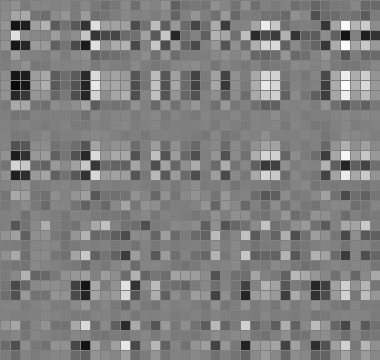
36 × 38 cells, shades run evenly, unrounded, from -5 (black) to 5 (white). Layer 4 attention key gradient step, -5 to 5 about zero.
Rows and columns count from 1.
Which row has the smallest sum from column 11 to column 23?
4
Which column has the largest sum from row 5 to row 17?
35
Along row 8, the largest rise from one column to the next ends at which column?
10
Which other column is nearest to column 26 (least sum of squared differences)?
12
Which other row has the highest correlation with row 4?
6
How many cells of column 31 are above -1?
35
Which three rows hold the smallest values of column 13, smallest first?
33, 26, 24
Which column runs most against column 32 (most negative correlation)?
13
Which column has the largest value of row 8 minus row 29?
32
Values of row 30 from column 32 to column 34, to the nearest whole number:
-3 -2 1
